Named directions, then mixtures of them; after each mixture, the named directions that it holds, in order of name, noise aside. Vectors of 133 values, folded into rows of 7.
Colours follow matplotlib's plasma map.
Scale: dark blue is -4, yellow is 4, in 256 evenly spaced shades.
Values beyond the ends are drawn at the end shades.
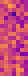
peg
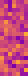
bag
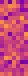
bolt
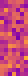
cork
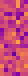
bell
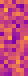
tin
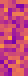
tin.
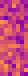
bag, cork, peg.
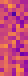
peg.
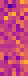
bolt, peg.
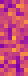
peg, tin.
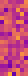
cork.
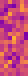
bolt, tin.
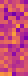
bell, peg, tin.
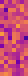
tin.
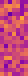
bell, bolt.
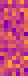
bag, bolt, cork.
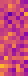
bell, cork, peg.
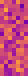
bell, tin.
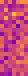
bolt, peg, tin.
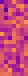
tin.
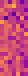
bag, bolt, peg.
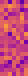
bolt, cork.
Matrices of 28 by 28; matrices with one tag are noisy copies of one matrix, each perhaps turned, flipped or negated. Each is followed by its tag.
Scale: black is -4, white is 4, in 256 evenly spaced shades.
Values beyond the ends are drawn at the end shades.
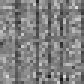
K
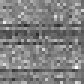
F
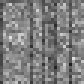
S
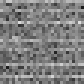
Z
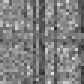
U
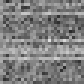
F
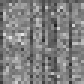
S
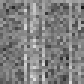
F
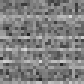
K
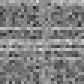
U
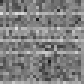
S
